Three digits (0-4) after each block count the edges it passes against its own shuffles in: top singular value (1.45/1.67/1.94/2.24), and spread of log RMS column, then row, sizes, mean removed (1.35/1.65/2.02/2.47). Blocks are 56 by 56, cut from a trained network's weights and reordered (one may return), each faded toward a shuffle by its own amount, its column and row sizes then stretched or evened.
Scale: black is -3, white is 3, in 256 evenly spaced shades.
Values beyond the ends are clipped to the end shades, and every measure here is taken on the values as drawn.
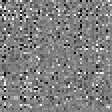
2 4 3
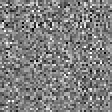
3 2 2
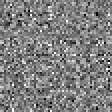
3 0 3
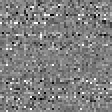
0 2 4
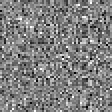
3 0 1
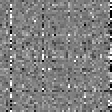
2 4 1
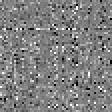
1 4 1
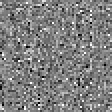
0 2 1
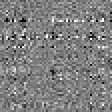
2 3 3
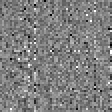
1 3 1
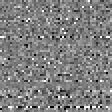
2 0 4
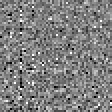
2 1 1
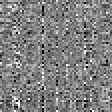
3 4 1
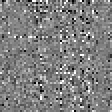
1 4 3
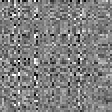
4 4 3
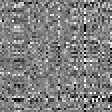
4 4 3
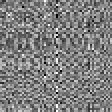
4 2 0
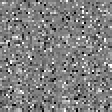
1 2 1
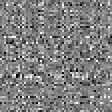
3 2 4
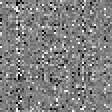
1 4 0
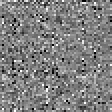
1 4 1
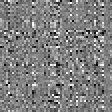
3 4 3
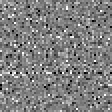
1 0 1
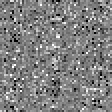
1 3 0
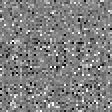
0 2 3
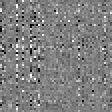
1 4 2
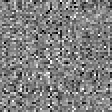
3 2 1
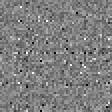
0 2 2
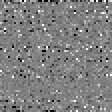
0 1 4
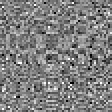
3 1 2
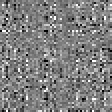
3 4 3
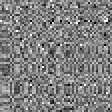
4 1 1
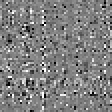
2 4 2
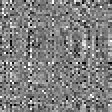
4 4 2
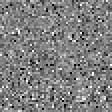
0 0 2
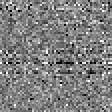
3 1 3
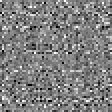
3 0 4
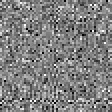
3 0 2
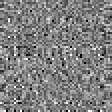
3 0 2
